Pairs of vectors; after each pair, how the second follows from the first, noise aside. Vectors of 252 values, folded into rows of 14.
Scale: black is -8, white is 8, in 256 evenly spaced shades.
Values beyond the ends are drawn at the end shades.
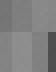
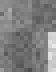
negated, scaled up.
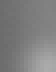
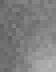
copied.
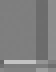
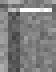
reversed, scaled up.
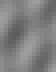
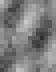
reversed, scaled up.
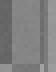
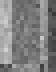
negated, scaled up.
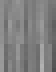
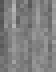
reversed.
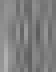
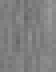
reversed, shrunk.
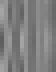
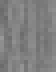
negated, shrunk.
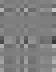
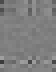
reversed, negated, partly zeroed.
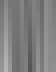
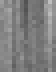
reversed.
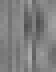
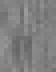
reversed, shrunk.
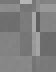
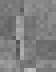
reversed.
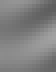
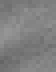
reversed, shrunk.
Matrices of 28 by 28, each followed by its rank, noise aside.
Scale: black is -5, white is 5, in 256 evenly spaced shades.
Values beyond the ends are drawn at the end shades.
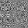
four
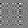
one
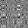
two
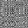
four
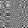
two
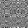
two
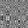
two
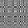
one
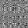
three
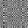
one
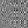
two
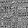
four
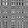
two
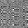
two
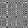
one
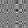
one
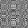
two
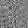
four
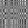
one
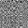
four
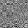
three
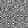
four
